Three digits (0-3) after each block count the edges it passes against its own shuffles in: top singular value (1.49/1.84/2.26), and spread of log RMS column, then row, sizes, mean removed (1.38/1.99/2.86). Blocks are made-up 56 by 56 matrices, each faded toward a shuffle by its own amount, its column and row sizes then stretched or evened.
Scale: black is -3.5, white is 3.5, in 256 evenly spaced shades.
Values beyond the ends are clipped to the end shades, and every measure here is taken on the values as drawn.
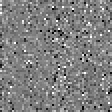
0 2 0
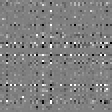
3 2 3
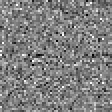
1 0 1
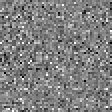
1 1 1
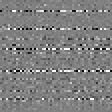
3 0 3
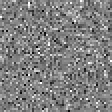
1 0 0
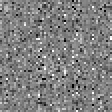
0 2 0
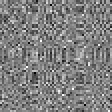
3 1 0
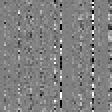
2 3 0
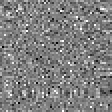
2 0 1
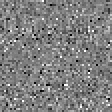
1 0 1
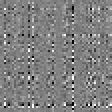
3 3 2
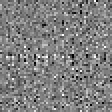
1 2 1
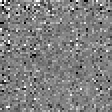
1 2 2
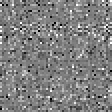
2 1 2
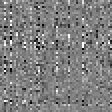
1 3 2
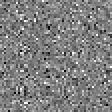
2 1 0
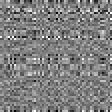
3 2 3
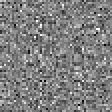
2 1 0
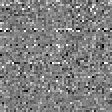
1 0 2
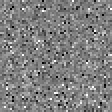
0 1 1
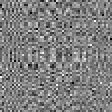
3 1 1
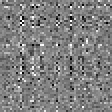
3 2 2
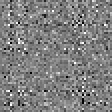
2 2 2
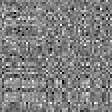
3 1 1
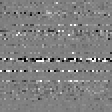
2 0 3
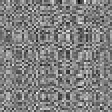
3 2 1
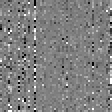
1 3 0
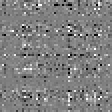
2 2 3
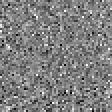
0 0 1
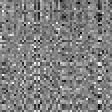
3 2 0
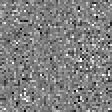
0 1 0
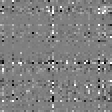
2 2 3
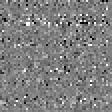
0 1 2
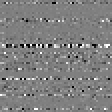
3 0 3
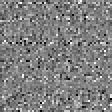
1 0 2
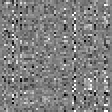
3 3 0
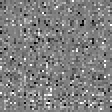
1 2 1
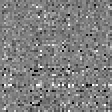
1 2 2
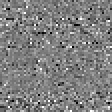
0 0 2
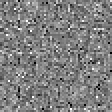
1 1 0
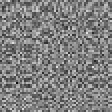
3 0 1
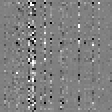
2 3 1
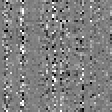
0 3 0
